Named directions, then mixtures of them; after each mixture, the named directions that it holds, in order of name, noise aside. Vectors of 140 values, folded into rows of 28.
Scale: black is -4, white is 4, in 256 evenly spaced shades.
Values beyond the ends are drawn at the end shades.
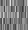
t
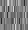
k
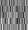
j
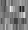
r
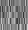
j.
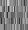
k.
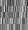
k, t.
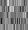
k, r.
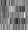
j, r.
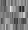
r.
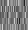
j, k.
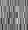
j.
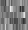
r.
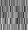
j.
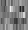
r.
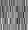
j.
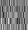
j.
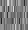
k.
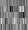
j, r.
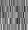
j.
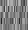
k, t.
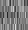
k, t.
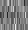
k, t.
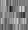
r.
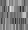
k, r.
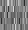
k.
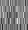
j.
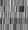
r, t.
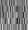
j.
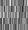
t.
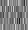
j, k.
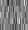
j, k.
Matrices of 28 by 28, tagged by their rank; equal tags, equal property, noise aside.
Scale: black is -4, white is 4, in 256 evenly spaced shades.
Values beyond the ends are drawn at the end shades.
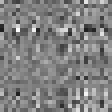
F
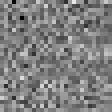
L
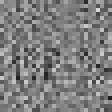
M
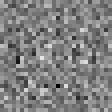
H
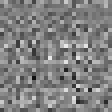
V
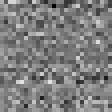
H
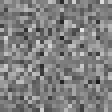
M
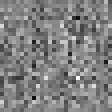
H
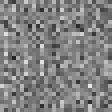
H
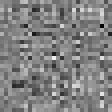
V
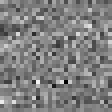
L
